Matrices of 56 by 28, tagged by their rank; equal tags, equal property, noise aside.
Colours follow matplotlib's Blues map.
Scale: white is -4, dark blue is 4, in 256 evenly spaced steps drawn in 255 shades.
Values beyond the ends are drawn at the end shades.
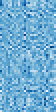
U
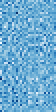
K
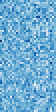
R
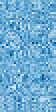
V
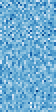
V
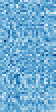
V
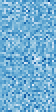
R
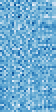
K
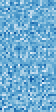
R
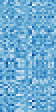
U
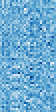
V
